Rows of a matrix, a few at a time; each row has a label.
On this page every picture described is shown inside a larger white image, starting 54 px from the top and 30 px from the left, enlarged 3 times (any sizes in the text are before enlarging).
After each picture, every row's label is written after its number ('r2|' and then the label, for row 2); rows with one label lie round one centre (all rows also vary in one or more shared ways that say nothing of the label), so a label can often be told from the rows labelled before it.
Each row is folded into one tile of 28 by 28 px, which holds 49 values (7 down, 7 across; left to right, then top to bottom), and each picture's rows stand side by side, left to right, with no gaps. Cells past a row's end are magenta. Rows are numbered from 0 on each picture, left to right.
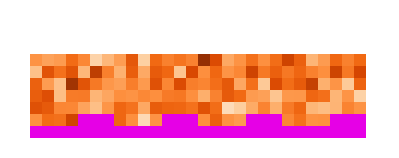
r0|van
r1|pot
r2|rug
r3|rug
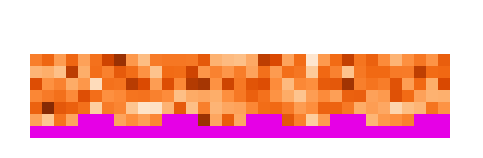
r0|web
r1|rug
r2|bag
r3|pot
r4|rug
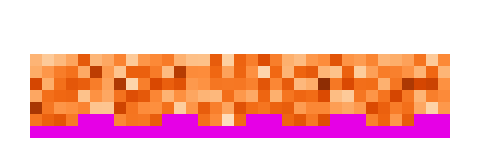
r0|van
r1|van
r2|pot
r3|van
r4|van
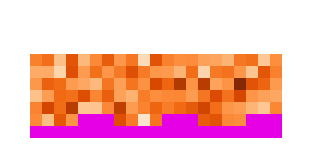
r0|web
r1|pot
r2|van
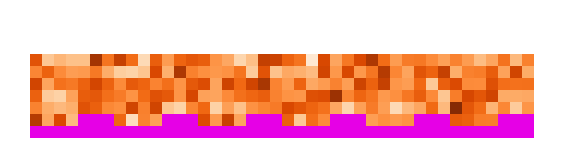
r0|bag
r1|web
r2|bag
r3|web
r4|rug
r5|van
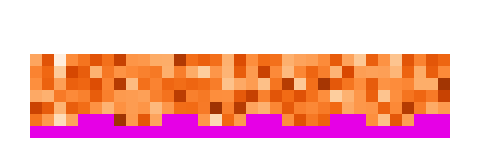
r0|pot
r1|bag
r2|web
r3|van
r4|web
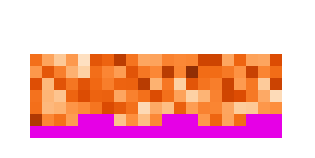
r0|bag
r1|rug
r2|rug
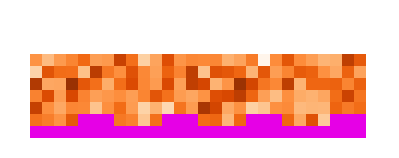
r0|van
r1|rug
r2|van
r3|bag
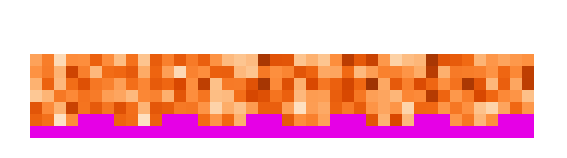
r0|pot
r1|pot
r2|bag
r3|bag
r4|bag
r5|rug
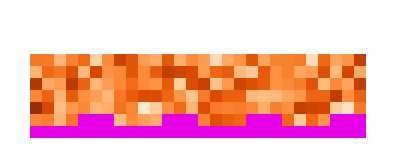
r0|van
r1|rug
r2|van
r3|web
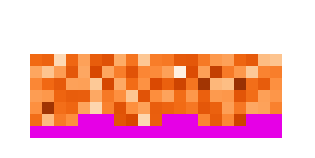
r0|web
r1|pot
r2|van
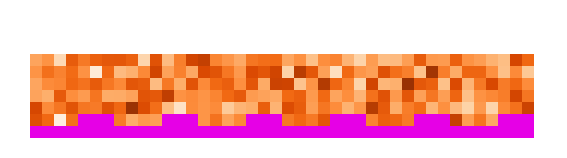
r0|pot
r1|web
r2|rug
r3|van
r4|van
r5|bag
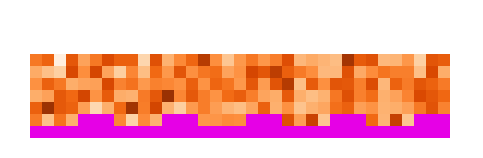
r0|web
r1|web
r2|rug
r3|bag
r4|bag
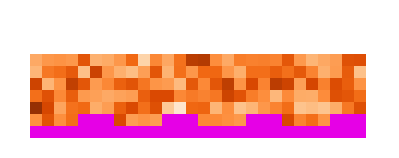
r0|van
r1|web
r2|rug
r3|bag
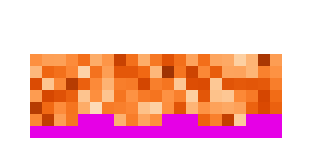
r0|van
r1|rug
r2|bag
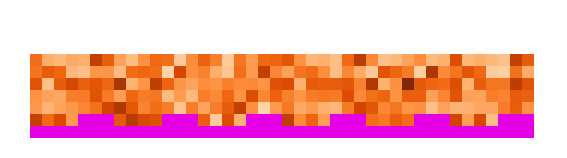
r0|bag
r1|van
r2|web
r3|bag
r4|van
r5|bag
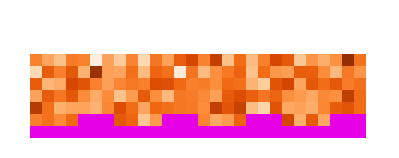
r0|van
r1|pot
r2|web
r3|bag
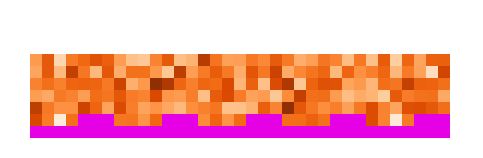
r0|pot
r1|van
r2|rug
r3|van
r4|pot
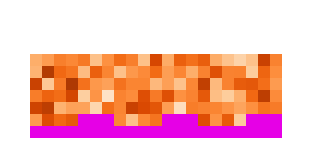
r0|van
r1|web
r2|bag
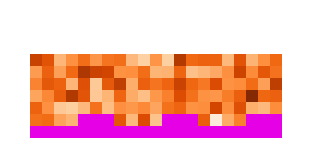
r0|rug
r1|bag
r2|web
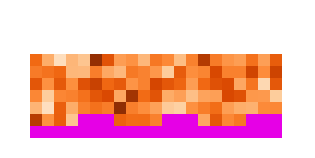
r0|bag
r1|van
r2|rug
